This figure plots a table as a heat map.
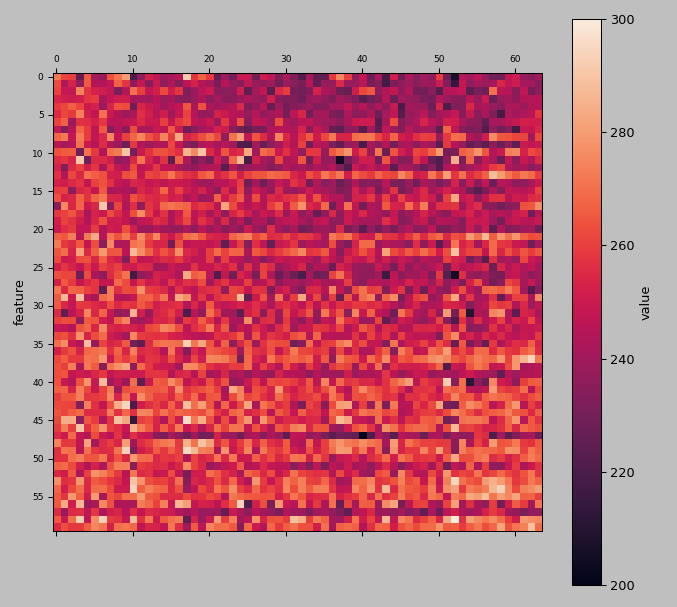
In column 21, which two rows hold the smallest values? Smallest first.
26, 0
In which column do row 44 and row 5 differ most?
58
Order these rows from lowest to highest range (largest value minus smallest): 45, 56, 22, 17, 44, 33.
44, 33, 22, 17, 56, 45
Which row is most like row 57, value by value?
12
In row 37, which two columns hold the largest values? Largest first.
62, 61
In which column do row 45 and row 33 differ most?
17
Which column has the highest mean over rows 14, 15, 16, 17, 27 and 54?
6
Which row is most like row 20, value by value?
3
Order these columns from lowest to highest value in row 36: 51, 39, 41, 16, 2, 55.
41, 16, 39, 2, 55, 51
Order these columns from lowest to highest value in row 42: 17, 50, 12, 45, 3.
45, 50, 17, 12, 3
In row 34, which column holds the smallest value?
50
